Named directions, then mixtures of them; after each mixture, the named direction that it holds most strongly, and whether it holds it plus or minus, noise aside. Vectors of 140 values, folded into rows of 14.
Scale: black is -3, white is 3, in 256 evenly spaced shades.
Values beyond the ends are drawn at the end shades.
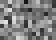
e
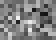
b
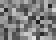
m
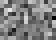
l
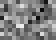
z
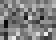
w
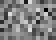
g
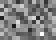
m, minus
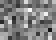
e, minus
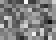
e, minus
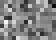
e, plus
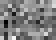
w, plus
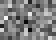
b, minus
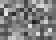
w, plus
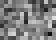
l, minus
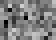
w, plus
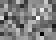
z, minus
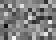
w, plus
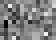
w, plus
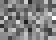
l, minus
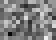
l, plus
